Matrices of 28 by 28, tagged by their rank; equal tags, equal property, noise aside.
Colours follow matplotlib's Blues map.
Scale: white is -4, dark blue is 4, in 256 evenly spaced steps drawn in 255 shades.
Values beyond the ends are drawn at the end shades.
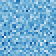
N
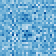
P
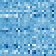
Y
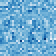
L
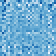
L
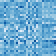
Y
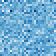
N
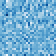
P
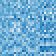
Y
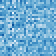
L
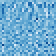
L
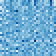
Y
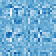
Y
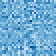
N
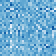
Y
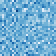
P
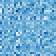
P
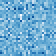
P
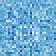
L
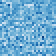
N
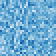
P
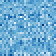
P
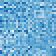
N
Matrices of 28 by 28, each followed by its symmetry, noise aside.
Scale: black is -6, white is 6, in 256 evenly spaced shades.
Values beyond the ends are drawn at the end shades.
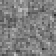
antisymmetric.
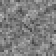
same after a half turn.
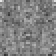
mirrored left to right.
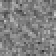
antisymmetric.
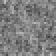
same after a half turn.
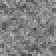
same after a half turn.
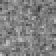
no symmetry.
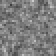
same after a half turn.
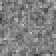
symmetric across the other diagonal.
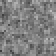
antisymmetric.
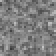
no symmetry.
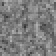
no symmetry.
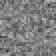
same after a half turn.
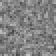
no symmetry.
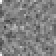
mirrored top to bottom.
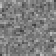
same after a half turn.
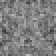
mirrored left to right.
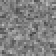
no symmetry.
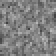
same after a half turn.
